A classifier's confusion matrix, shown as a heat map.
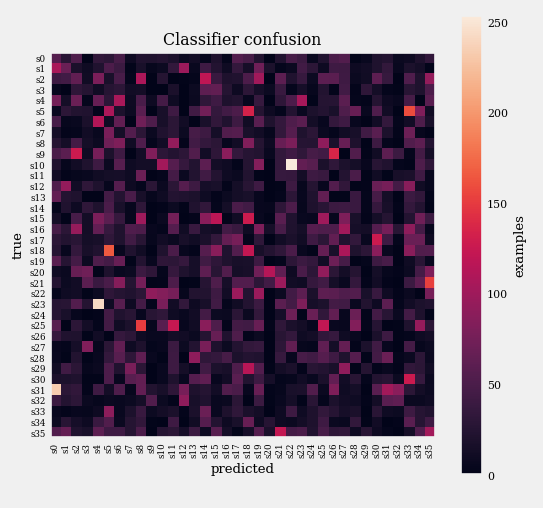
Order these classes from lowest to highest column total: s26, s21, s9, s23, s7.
s9, s7, s23, s21, s26
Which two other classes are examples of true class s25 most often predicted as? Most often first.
s8, s11
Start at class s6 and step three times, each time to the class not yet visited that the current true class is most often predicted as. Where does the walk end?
s10
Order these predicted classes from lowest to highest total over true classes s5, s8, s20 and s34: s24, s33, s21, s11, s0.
s0, s24, s21, s11, s33
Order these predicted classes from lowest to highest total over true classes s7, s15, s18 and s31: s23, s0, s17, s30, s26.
s23, s26, s17, s30, s0
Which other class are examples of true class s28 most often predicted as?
s13
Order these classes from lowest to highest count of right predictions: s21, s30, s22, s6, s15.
s30, s22, s6, s21, s15
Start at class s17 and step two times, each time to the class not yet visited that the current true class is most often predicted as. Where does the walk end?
s33
